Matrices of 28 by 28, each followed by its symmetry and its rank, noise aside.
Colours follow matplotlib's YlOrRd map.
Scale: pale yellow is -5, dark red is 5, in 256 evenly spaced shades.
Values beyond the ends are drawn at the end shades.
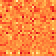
antisymmetric, rank four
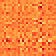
symmetric, rank three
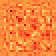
symmetric, rank four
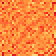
symmetric, rank five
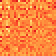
no symmetry, rank three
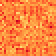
no symmetry, rank four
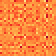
no symmetry, rank three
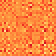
symmetric, rank three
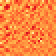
symmetric, rank four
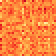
no symmetry, rank four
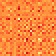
symmetric, rank three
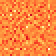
symmetric, rank five
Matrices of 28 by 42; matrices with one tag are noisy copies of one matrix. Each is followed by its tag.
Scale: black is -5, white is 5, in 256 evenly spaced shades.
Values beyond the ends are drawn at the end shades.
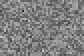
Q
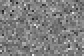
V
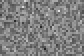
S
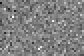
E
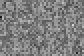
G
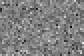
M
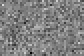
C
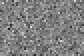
M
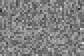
M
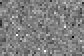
E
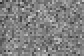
E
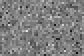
G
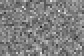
S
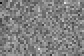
E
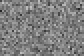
M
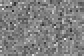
V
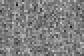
M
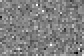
G
